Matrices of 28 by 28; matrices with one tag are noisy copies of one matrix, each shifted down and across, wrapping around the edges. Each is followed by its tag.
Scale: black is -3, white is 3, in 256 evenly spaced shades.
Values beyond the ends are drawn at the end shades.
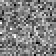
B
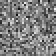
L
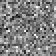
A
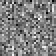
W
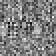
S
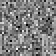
W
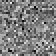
A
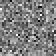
A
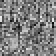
S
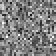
L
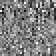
S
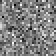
L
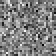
L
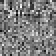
S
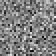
A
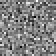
A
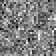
W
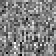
S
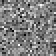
A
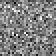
B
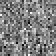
S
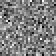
A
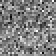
B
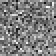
A
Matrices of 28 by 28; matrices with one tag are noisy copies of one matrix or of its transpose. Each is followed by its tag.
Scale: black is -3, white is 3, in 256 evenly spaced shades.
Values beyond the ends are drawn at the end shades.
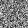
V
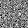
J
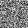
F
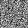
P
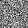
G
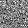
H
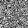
V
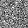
H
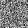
F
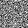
G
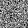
G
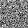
H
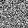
V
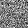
H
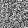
J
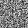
J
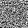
F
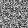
J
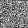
P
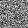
H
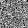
F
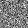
V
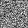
P
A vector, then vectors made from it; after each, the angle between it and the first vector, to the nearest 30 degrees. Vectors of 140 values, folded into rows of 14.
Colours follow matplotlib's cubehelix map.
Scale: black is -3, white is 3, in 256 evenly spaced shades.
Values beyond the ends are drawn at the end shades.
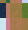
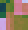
30 degrees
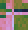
60 degrees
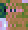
30 degrees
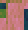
60 degrees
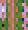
120 degrees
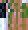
30 degrees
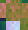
120 degrees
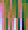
90 degrees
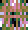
90 degrees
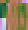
30 degrees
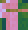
120 degrees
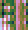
60 degrees
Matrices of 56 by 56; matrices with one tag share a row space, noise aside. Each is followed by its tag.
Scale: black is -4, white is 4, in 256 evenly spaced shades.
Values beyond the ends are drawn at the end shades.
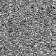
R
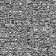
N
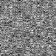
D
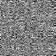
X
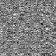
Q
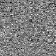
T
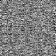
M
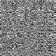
X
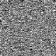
M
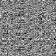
M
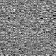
Q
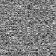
N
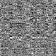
D
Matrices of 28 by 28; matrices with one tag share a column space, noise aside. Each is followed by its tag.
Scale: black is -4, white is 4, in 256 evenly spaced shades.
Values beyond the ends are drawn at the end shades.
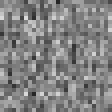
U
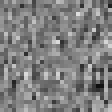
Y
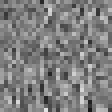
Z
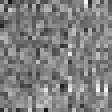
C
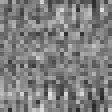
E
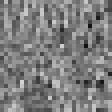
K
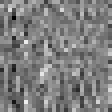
Z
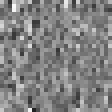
C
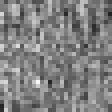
K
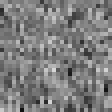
Z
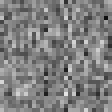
U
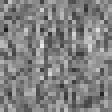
U
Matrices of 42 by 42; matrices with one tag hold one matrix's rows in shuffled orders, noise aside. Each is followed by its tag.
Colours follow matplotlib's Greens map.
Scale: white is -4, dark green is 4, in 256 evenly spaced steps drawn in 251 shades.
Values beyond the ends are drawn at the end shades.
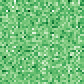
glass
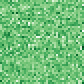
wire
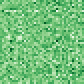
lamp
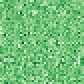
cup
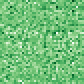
lamp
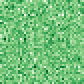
cup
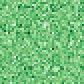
glass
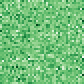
wire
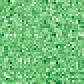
lamp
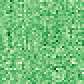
lamp
